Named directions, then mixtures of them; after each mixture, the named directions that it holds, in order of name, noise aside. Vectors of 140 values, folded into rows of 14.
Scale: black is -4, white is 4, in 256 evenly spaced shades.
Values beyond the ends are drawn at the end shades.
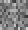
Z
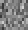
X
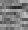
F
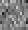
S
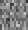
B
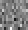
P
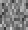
P, X, Z.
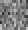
S, Z.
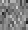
S.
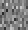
P, S, X.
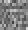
F, Z.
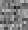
F, P.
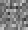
B, F, Z.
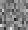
P.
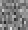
F, P.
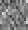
S.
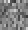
Z.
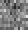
B, F, Z.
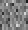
B, S.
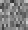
B, S, X.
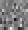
P.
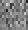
B, S, X.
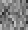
S, Z.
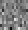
P.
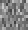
X, Z.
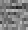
F, Z.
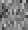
S, X, Z.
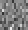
P.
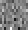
P.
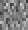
B, X.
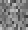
Z.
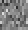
S.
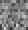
B, P, Z.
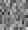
B, P, Z.
